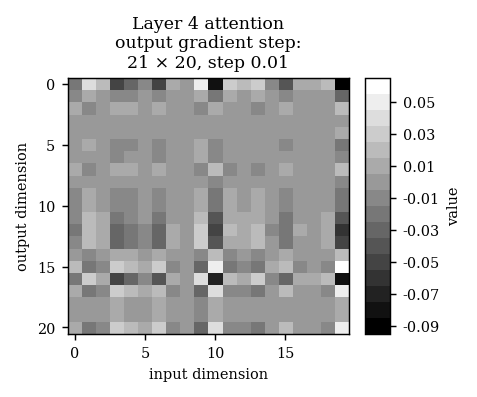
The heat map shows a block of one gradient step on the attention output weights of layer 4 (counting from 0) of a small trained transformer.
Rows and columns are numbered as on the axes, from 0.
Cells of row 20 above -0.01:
12
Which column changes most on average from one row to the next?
19
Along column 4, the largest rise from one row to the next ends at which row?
17
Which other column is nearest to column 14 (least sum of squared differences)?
5
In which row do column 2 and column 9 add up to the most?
0
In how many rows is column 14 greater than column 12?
3
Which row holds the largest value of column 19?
15
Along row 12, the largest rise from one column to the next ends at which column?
11
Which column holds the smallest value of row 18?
9
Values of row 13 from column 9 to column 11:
0.03 -0.04 0.01
